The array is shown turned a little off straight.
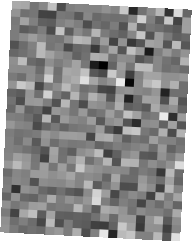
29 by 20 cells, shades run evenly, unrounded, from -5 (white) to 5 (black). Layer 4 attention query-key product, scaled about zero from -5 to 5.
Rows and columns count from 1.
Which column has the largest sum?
4
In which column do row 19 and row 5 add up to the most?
12
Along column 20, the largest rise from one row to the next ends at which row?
21
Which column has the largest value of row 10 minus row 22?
14
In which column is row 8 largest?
11
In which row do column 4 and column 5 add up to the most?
2
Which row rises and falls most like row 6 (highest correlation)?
27
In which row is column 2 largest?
24
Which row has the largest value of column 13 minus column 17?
29
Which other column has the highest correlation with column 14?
20
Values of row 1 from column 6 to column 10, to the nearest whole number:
2 0 0 0 0
